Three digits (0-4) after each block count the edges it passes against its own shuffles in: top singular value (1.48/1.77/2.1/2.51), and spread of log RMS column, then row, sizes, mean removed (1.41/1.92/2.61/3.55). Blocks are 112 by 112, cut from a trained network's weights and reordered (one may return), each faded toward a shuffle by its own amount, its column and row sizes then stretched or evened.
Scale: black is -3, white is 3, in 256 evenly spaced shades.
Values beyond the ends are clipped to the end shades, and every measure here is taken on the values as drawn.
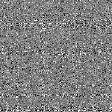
1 2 3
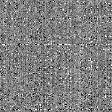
1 2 2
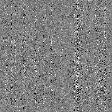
0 3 1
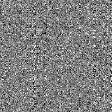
1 3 1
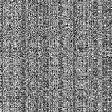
4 0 0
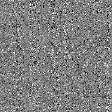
0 3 1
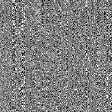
2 4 0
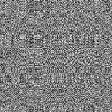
4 1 2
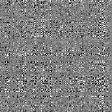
2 4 4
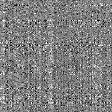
2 1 3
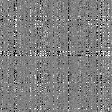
2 4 3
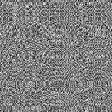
4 0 0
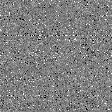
0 1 2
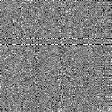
4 2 2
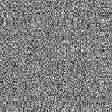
4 2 0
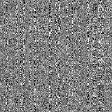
3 4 1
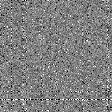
3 2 1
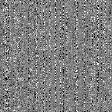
0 4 0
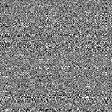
3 1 3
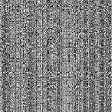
4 2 2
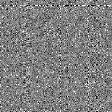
3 2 2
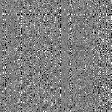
3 4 0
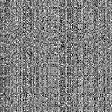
4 2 1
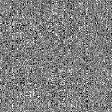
2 3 1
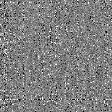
2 3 0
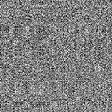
3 1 1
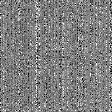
2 4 0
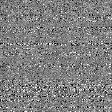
0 0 4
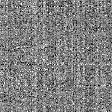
2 0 2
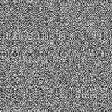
4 1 1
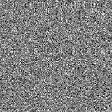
2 2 0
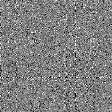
2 2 0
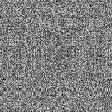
3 0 0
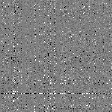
2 3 2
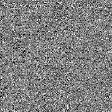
1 2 2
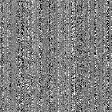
2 4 0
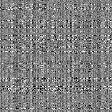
4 1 4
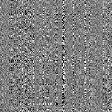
3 4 2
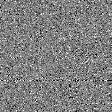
1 2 1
